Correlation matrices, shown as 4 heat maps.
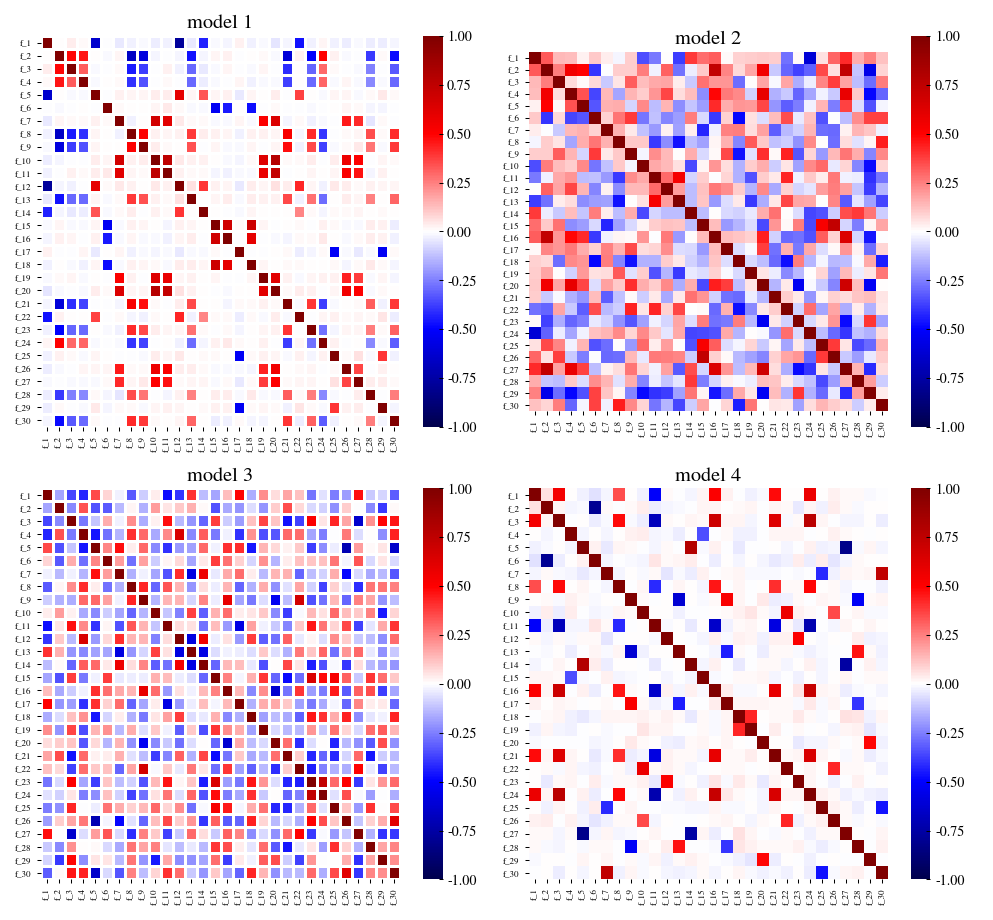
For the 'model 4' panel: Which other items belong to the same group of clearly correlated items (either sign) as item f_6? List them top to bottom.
f_2
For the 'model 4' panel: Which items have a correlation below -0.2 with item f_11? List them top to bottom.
f_1, f_3, f_8, f_16, f_21, f_24
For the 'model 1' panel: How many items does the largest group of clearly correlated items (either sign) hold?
11
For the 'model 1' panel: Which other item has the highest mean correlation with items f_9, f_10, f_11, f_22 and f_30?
f_20
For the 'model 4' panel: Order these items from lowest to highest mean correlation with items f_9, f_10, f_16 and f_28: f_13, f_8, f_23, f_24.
f_13, f_23, f_8, f_24
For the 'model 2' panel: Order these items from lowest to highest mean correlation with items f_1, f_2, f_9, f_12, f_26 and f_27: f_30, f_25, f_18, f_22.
f_18, f_22, f_30, f_25
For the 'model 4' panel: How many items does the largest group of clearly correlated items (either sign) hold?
7
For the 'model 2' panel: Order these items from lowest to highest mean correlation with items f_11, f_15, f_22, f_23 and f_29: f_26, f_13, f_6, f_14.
f_14, f_6, f_13, f_26
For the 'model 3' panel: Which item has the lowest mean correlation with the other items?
f_20
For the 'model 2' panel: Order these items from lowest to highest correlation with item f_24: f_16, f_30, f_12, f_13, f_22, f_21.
f_16, f_21, f_12, f_30, f_13, f_22
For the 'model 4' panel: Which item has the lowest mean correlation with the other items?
f_11
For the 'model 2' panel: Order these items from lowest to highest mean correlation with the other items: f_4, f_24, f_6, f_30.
f_24, f_6, f_30, f_4
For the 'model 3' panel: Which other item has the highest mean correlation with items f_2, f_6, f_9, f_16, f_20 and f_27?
f_22
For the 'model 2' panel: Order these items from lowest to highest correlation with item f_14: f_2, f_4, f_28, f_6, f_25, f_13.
f_25, f_13, f_2, f_4, f_6, f_28
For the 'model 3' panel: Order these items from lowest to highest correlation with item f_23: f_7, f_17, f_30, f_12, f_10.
f_17, f_7, f_12, f_10, f_30
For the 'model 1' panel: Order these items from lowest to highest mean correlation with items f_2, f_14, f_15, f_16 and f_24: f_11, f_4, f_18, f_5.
f_11, f_5, f_4, f_18
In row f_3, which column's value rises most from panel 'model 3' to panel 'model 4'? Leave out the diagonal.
f_21
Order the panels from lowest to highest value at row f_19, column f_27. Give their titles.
model 3, model 4, model 2, model 1
